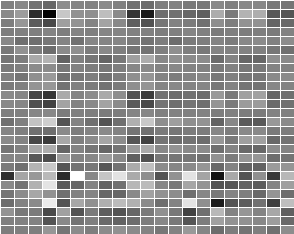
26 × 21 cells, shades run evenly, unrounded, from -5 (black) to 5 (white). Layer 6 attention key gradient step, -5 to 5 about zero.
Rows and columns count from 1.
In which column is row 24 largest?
16
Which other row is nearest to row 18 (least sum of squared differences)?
12
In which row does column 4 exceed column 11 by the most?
23
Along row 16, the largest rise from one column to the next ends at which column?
5
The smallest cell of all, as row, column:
2, 4
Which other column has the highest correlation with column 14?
21
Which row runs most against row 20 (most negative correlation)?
24
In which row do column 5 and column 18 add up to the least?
20
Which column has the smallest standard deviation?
7
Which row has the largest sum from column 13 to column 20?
25
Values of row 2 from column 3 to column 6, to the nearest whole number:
-3 -5 3 1
